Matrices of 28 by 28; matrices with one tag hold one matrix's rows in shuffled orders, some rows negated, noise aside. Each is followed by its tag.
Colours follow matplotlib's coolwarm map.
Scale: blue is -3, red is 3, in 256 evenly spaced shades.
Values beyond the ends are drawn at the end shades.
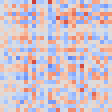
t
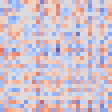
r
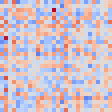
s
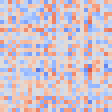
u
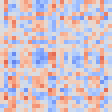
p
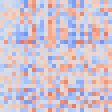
t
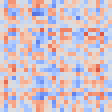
p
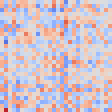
s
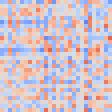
u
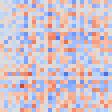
t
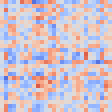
p
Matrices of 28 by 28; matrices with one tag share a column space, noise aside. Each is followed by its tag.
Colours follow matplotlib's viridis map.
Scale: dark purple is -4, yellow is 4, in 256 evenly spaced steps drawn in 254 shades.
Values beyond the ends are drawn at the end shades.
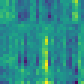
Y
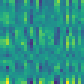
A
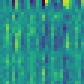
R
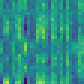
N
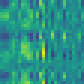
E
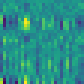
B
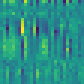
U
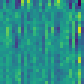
R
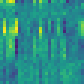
U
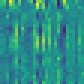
R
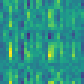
E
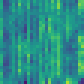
N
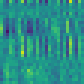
U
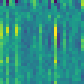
R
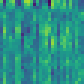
R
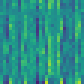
N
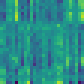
Y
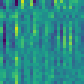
R
